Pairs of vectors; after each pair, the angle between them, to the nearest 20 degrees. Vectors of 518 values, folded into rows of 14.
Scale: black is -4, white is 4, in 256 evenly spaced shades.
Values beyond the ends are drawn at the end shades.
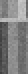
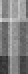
40 degrees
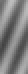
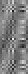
60 degrees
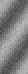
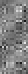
120 degrees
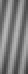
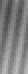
140 degrees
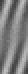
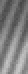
80 degrees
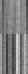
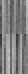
140 degrees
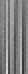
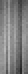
120 degrees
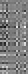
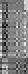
40 degrees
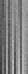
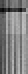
40 degrees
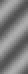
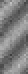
20 degrees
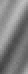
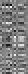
100 degrees
